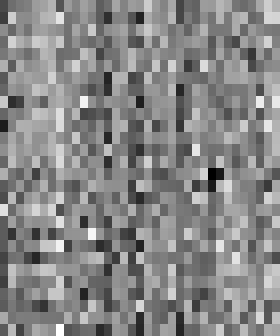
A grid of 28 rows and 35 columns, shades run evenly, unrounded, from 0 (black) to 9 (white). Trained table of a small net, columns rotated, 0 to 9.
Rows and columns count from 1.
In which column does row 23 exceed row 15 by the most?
28
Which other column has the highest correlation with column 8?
2
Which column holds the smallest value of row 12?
14
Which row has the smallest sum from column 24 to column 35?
5
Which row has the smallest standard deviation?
3
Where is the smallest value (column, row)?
27, 15
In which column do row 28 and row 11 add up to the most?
8
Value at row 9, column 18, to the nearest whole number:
1
